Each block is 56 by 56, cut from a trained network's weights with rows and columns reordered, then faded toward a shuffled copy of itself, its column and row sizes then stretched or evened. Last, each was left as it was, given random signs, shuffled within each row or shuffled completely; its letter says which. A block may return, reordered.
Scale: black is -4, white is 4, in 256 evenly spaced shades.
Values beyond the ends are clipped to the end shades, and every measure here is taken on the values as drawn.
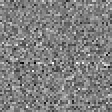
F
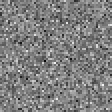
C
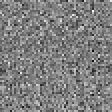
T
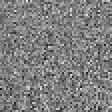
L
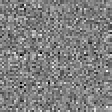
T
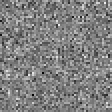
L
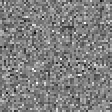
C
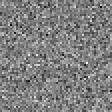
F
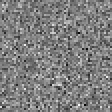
L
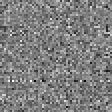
L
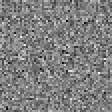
F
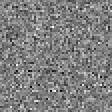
F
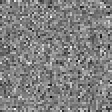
L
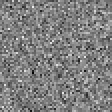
C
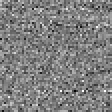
F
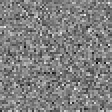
F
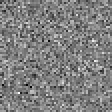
F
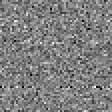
F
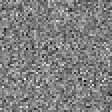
F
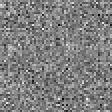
T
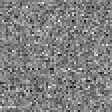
F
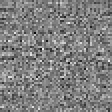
T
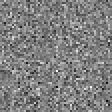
L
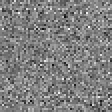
F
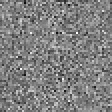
L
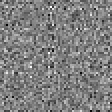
T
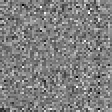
L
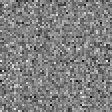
F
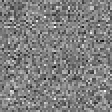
T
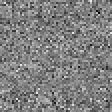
F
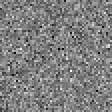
C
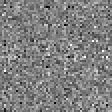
L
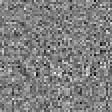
T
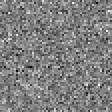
F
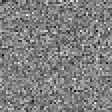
F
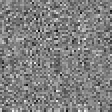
T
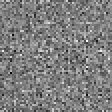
L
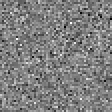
C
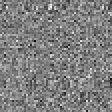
T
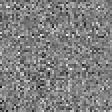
T
